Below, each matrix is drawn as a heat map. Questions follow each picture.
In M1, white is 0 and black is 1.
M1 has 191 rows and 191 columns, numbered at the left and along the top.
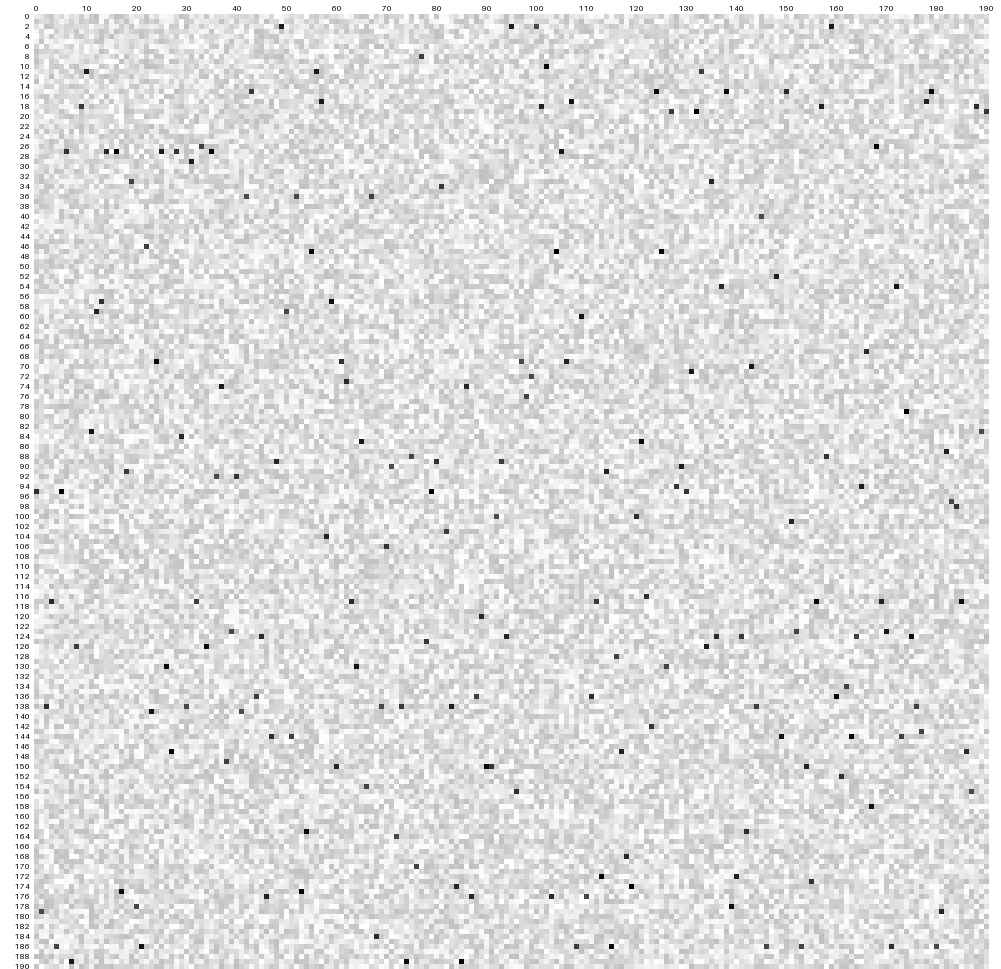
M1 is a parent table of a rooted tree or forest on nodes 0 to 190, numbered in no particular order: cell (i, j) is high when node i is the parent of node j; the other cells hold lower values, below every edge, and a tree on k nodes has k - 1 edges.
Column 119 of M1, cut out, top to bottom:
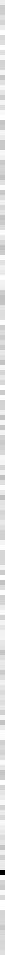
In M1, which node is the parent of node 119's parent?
79
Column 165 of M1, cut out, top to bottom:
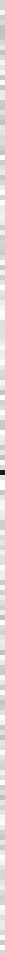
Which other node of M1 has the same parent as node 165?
128
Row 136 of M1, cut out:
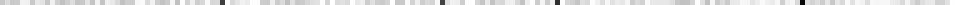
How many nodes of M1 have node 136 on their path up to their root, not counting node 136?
7
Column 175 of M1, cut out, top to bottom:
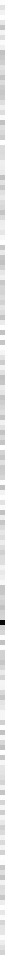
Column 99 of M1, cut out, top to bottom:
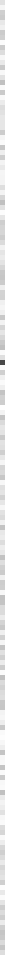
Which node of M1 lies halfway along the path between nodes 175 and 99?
164
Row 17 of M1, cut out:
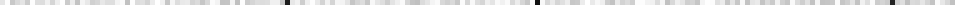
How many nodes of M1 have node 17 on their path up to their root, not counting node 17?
11
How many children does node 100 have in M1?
2
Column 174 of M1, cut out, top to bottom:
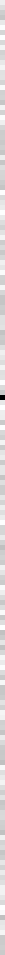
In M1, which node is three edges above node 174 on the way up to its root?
2
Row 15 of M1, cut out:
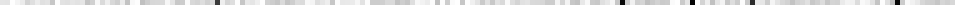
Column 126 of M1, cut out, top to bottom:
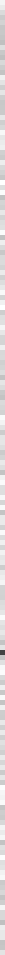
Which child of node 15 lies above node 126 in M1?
138
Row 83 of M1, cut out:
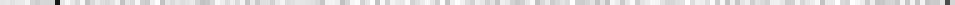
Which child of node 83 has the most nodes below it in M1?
189
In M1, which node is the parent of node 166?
67
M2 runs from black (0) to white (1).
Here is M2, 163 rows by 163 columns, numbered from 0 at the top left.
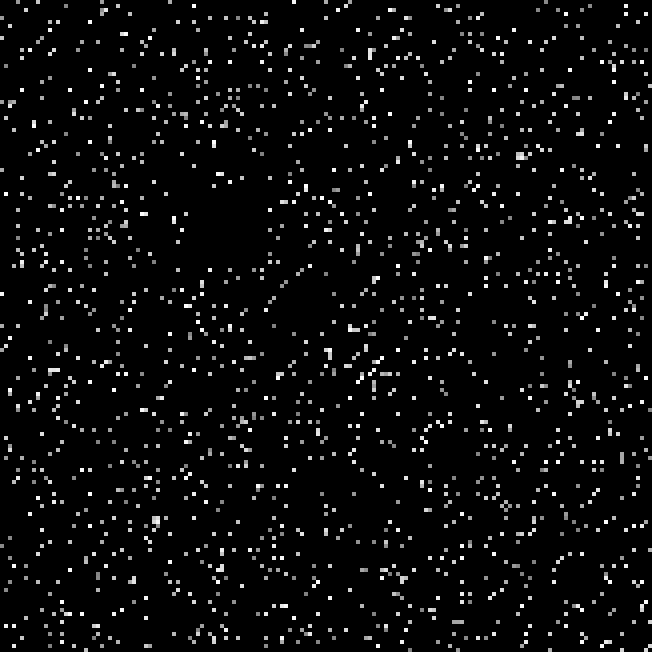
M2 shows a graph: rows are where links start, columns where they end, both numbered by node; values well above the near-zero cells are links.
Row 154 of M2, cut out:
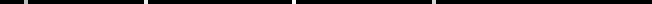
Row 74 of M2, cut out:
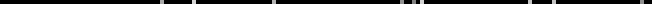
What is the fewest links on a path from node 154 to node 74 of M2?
4
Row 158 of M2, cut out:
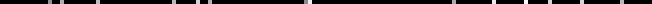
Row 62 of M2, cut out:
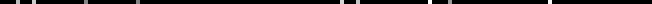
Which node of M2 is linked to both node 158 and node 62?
node 137
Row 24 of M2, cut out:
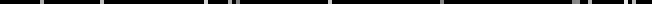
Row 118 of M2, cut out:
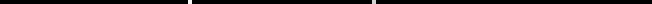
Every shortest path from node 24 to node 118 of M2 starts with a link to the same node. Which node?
node 110
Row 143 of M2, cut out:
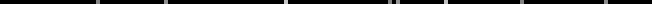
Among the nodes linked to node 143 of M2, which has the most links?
node 99
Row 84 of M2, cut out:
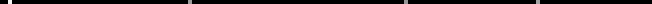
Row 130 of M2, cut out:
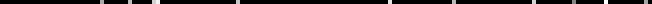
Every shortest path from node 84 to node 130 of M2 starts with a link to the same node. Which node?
node 2
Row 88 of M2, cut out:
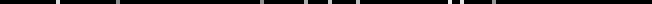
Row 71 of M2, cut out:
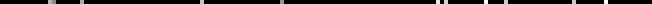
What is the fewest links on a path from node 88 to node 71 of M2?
3
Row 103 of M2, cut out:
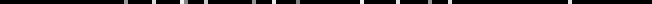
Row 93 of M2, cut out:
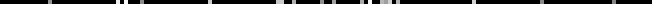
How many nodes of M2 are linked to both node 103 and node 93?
3
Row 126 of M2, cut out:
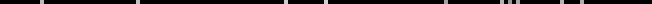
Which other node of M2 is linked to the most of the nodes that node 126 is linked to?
node 133
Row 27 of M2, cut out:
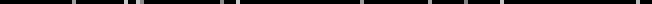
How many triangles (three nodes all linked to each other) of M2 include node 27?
8
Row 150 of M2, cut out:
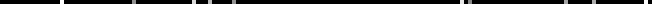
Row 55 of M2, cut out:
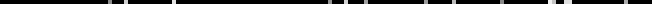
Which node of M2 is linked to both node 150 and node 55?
node 141
